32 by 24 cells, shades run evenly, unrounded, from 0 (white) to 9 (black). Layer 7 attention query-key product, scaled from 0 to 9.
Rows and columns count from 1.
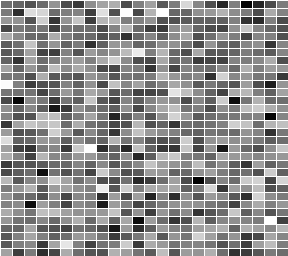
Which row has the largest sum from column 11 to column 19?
23
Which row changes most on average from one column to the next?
19
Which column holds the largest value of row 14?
5
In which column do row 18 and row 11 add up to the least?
1
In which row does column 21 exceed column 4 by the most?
3
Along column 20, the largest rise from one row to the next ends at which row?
13
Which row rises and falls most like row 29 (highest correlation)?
14
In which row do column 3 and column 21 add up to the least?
16
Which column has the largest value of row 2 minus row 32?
10
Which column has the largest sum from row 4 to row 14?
18
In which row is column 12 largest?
28
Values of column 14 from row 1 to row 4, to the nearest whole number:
6 0 6 7
